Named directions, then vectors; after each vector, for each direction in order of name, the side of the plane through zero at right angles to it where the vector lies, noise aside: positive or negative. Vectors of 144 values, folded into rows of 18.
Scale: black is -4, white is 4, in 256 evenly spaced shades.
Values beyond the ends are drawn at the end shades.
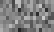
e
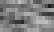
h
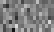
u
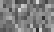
negative, negative, positive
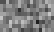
positive, negative, negative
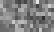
negative, negative, positive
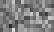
negative, positive, negative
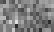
positive, negative, negative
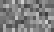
negative, positive, negative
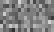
positive, positive, positive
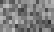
positive, negative, negative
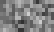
positive, positive, negative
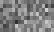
negative, positive, positive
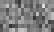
negative, negative, negative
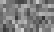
negative, negative, positive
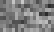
negative, positive, negative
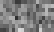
negative, negative, positive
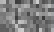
negative, negative, positive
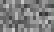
negative, positive, negative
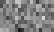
positive, positive, negative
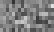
positive, negative, positive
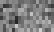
negative, positive, positive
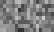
positive, positive, negative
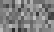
positive, positive, positive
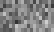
negative, positive, positive
